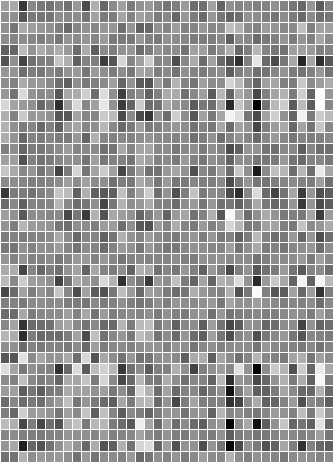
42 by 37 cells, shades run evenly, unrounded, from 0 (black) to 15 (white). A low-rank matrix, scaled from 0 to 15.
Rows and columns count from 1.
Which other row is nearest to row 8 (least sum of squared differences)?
21
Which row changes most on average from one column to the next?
10
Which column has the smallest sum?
26
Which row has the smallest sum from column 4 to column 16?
20
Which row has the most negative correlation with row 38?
1
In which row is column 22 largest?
18
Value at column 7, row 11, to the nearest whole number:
5
